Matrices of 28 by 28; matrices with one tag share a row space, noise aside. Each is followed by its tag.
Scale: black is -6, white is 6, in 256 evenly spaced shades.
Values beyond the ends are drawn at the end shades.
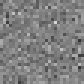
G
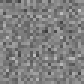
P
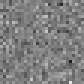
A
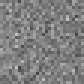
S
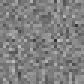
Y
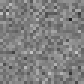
A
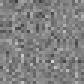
S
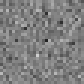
A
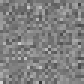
G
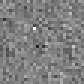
A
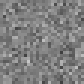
P
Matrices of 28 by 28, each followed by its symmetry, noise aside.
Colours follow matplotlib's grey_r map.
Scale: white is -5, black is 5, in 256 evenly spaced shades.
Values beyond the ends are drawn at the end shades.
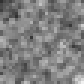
symmetric.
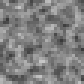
antisymmetric.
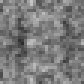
mirrored top to bottom.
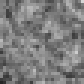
symmetric across the other diagonal.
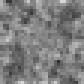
same after a half turn.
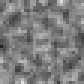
same after a half turn.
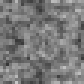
mirrored top to bottom.
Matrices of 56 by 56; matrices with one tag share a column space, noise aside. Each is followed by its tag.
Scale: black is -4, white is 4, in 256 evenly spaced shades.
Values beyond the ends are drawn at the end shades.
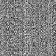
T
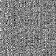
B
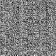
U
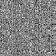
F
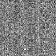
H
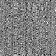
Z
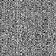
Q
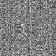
H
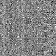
F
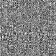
Q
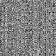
B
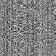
T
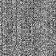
H
